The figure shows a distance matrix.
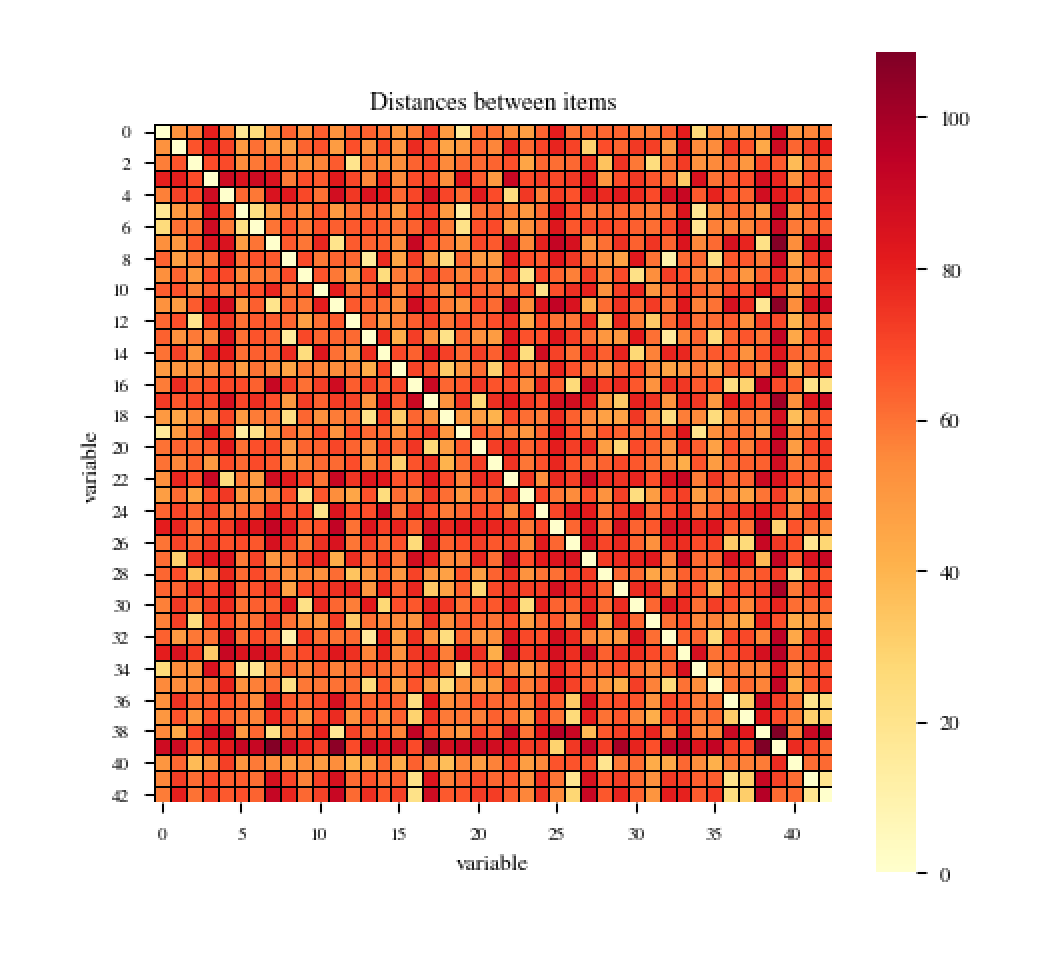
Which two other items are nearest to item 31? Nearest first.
2, 12
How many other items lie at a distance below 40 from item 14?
3
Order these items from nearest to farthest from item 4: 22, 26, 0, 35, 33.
22, 0, 26, 35, 33
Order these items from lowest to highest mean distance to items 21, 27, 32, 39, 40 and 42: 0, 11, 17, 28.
28, 0, 11, 17
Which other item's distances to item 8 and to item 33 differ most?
32
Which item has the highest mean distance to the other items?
39
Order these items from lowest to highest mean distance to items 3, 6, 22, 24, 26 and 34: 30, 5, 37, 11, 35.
5, 37, 35, 30, 11
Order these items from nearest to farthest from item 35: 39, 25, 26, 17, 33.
17, 33, 26, 25, 39
